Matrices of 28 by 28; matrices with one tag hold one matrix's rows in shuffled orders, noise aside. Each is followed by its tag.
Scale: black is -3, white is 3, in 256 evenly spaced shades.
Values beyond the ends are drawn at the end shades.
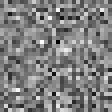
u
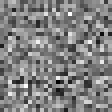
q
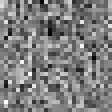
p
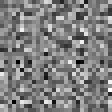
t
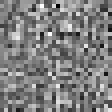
u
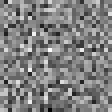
p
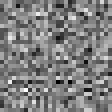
q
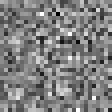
u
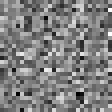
t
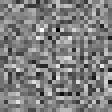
u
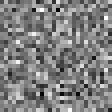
u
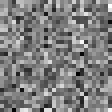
t
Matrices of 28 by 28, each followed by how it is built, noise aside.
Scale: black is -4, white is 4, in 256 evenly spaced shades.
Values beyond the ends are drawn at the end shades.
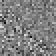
lower triangular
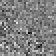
lower triangular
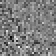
lower triangular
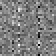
uneven columns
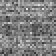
blocks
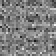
blocks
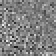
lower triangular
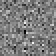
uneven columns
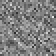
Toeplitz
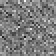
Toeplitz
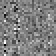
uneven columns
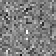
uneven columns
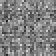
blocks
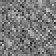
Toeplitz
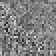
lower triangular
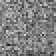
blocks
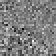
lower triangular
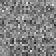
blocks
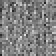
blocks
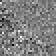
lower triangular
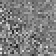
lower triangular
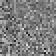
lower triangular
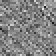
Toeplitz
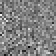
lower triangular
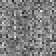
blocks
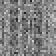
blocks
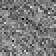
Toeplitz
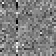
uneven columns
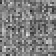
blocks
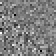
lower triangular
